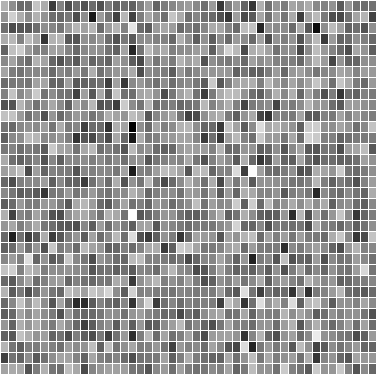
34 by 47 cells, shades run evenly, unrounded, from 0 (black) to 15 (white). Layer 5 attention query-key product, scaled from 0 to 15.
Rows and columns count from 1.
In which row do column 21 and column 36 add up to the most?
34
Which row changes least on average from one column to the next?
7
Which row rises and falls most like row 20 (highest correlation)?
27
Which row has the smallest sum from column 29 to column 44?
15
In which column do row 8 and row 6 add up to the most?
40
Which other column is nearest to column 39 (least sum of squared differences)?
37
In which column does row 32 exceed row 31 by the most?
31
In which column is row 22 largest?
17
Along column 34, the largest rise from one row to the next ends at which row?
12
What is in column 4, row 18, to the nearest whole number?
6
